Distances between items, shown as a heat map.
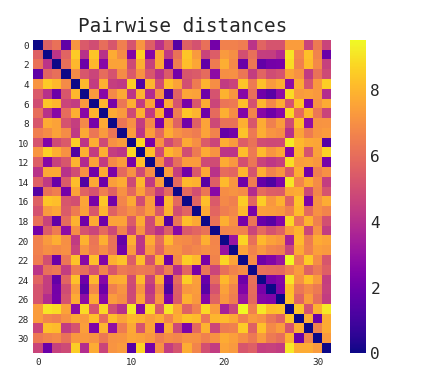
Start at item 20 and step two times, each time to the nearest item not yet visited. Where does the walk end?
21
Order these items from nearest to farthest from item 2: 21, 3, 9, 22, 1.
22, 1, 3, 21, 9
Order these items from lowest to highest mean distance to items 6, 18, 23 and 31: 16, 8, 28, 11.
8, 16, 11, 28
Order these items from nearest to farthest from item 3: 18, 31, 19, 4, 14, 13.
19, 13, 31, 14, 18, 4
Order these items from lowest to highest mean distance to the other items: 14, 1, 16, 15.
14, 15, 1, 16
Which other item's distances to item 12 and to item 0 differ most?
15
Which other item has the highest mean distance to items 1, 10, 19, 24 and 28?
27
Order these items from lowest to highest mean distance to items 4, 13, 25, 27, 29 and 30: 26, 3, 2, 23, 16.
16, 3, 23, 26, 2
